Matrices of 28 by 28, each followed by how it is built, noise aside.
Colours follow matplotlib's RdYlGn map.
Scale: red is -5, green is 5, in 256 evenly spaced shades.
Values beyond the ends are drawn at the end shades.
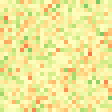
Hankel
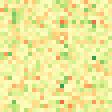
low rank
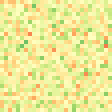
repeating columns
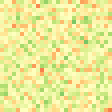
repeating columns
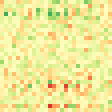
low rank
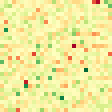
sparse
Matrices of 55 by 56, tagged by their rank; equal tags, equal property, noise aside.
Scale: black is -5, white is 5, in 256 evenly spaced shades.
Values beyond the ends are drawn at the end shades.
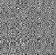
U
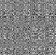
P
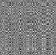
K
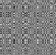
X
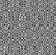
P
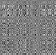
K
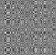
K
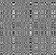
X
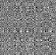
U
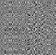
P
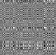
K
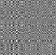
K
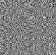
U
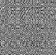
U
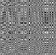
X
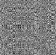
U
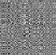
P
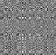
P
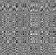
K
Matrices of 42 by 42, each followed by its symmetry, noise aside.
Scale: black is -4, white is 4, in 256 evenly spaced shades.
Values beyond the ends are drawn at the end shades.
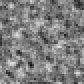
symmetric across the other diagonal.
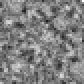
symmetric across the other diagonal.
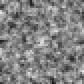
same after a half turn.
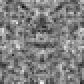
mirrored left to right.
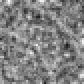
symmetric across the other diagonal.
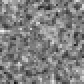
symmetric across the other diagonal.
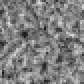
no symmetry.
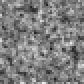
symmetric across the other diagonal.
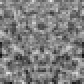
mirrored left to right.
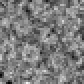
symmetric across the other diagonal.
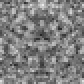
mirrored left to right.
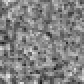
symmetric across the other diagonal.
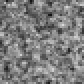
no symmetry.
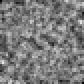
same after a half turn.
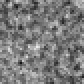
symmetric across the other diagonal.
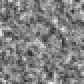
symmetric across the other diagonal.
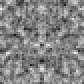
mirrored left to right.
